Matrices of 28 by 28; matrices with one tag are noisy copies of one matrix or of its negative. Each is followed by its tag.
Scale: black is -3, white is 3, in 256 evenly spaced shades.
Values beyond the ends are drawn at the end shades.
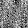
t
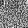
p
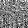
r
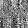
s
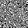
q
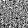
r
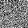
p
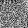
p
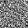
q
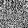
p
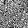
p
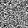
q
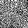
p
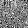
p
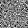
q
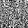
r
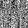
s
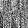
s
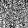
r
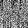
s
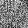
p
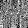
s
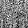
r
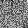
p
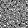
q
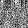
t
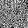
p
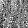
s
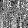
s
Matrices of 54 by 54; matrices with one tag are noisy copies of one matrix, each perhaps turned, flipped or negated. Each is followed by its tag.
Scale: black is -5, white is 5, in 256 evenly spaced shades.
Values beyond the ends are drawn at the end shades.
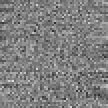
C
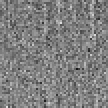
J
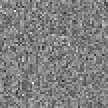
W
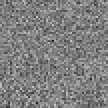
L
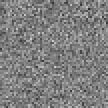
L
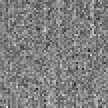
J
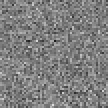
L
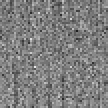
J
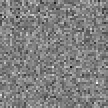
L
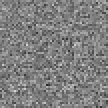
W
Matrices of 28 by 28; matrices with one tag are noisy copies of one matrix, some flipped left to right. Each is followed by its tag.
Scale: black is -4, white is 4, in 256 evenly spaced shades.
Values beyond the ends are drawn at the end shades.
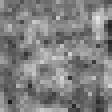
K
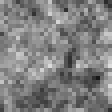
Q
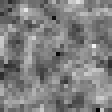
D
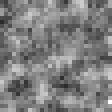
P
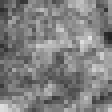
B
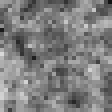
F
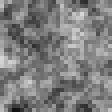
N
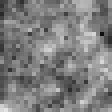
B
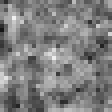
K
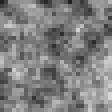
F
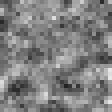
P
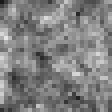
Q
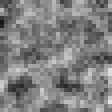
P
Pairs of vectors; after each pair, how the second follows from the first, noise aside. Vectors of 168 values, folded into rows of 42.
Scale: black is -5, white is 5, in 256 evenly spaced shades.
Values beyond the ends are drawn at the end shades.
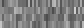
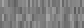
negated, shrunk.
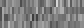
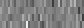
reversed, partly zeroed.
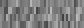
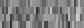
copied.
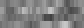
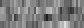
copied.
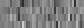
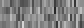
copied.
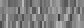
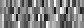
wrapped around, scaled up.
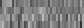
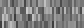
wrapped around.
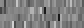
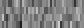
wrapped around.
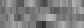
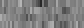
reversed, partly zeroed.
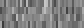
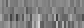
reversed, partly zeroed.
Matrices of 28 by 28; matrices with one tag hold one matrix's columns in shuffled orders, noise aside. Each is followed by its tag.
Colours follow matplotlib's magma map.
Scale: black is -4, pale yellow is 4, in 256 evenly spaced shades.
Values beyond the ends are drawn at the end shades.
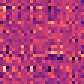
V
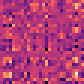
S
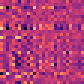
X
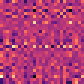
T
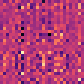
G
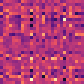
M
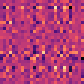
V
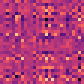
M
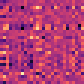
X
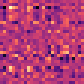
V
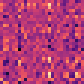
S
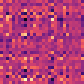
M
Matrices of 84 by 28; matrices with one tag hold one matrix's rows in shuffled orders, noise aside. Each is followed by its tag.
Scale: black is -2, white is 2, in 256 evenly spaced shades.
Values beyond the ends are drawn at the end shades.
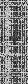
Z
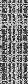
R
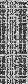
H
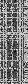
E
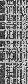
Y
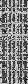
R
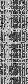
Z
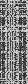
H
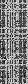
H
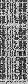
H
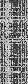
Z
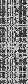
H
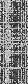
Z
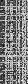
Y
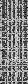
R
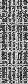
R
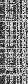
Y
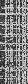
Y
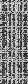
R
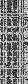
E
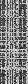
H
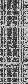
E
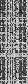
H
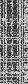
E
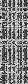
R
